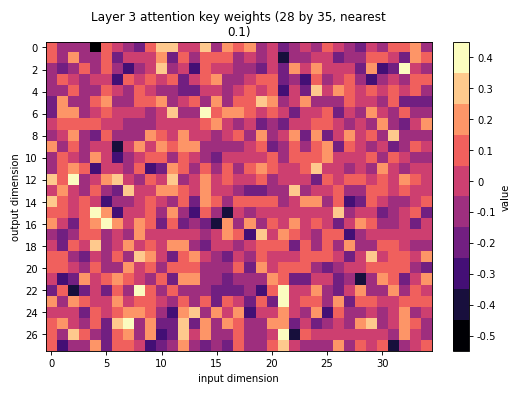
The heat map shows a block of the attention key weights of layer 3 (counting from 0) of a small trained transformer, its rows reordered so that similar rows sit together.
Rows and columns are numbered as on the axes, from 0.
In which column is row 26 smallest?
22
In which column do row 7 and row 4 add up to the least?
21
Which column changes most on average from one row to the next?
11
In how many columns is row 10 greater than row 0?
15
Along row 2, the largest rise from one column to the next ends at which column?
32
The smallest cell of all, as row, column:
0, 4
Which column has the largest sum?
12
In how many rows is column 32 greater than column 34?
13
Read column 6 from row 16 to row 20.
0.2 0 0 0.1 -0.1
